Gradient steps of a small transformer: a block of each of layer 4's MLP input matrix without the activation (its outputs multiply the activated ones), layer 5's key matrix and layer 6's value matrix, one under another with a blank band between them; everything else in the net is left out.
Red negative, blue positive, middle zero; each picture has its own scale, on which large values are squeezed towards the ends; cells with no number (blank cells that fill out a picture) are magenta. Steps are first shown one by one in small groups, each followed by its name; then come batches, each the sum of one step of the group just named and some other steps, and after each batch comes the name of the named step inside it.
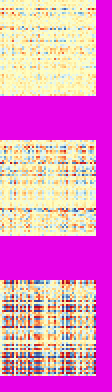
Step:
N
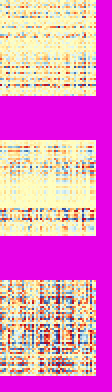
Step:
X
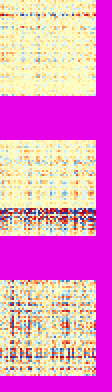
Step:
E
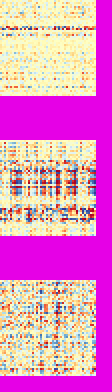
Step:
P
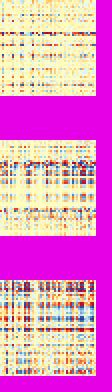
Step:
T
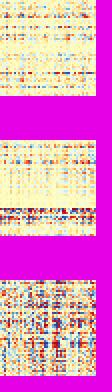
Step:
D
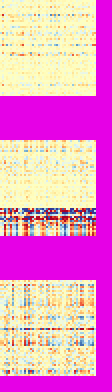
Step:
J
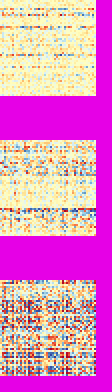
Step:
N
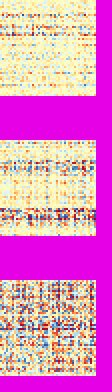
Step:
D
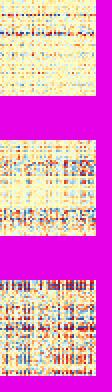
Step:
T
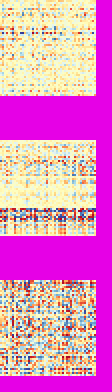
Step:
T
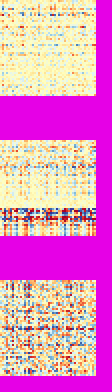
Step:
J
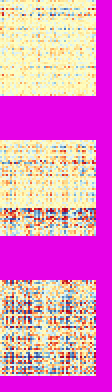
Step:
N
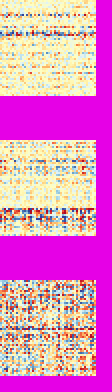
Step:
D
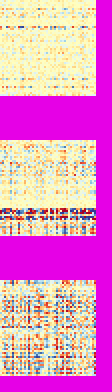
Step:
N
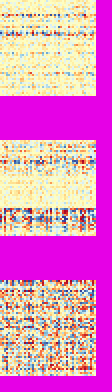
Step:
D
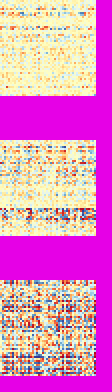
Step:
N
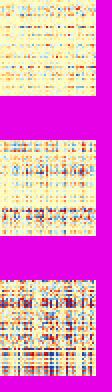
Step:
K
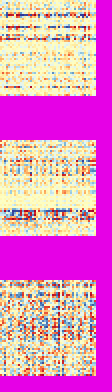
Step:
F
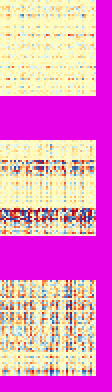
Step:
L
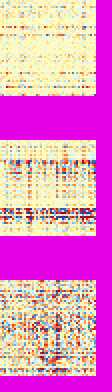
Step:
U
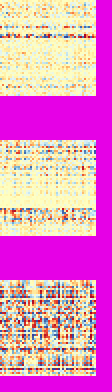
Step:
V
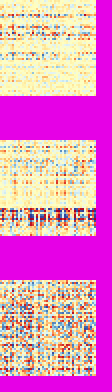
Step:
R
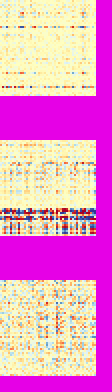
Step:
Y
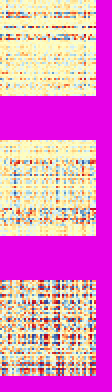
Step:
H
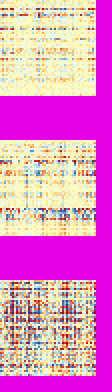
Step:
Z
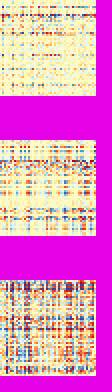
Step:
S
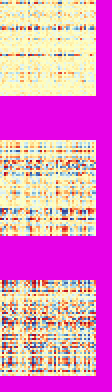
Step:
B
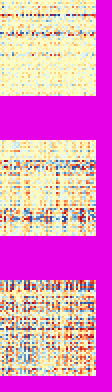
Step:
S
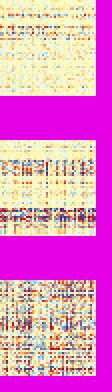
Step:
R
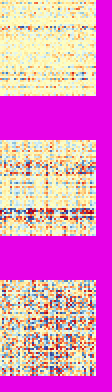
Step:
K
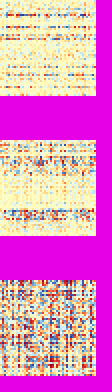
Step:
F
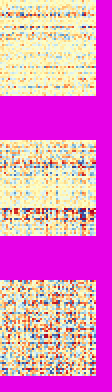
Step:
H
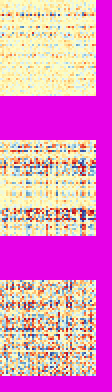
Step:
K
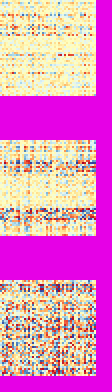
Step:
U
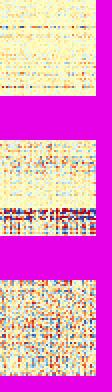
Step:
Y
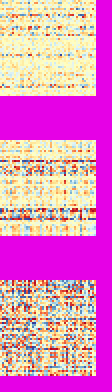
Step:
B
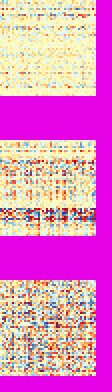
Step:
B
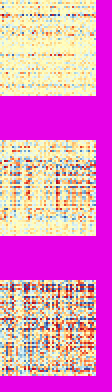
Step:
S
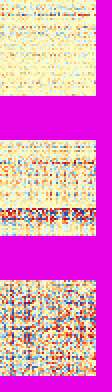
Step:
U
